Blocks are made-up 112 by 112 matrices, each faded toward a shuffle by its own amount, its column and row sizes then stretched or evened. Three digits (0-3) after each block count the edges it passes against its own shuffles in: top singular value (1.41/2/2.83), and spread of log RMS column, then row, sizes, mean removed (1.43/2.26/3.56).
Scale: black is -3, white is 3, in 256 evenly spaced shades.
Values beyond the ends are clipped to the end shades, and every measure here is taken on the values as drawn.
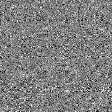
1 0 2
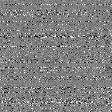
1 0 3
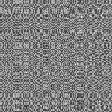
3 1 0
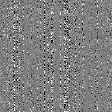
2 3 0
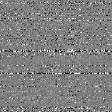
2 1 3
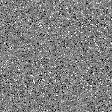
1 0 1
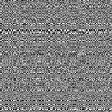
3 1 3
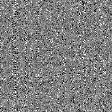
1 2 0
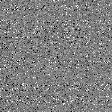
0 1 2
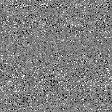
1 1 2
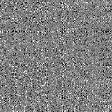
2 2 2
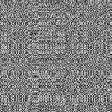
3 0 2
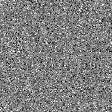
1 0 1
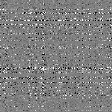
1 2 3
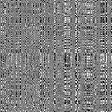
3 3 0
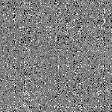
1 2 2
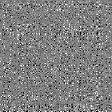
2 2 2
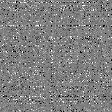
2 1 2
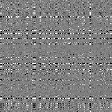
3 2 3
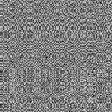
3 0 1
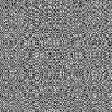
3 1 0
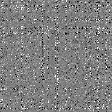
0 2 2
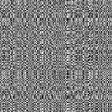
3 3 1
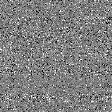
0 1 2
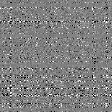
2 2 3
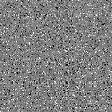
2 0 1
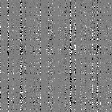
1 3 2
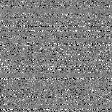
0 1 3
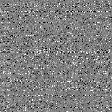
2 0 2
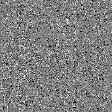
0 2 1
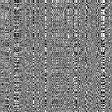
3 3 1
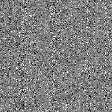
1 2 0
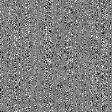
0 3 0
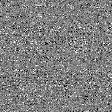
1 0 2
